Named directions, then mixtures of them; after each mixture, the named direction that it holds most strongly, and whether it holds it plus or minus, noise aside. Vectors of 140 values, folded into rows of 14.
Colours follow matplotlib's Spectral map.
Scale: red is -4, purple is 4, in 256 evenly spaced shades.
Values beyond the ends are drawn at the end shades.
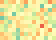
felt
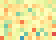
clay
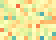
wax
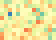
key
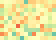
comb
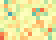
key, plus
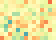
felt, plus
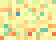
clay, plus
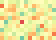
clay, plus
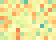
felt, minus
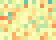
felt, minus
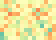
key, minus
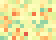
felt, minus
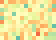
felt, plus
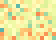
wax, minus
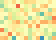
wax, plus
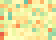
key, plus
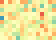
felt, plus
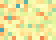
wax, minus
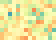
key, plus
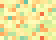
comb, plus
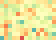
clay, minus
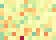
comb, minus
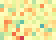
comb, minus
